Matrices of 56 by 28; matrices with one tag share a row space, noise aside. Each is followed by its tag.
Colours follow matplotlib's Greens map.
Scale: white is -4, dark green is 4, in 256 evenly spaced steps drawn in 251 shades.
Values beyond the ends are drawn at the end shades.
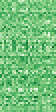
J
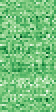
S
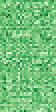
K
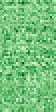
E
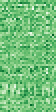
S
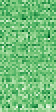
J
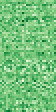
E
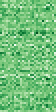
S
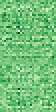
K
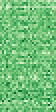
J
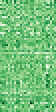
S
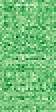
E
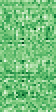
E
